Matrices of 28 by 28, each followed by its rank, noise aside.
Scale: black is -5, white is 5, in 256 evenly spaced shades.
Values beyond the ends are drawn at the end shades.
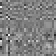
four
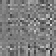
three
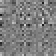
three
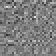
six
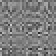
three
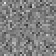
eight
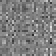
four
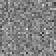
eight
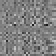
four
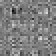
four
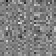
four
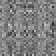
four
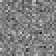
eight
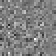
four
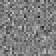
eight
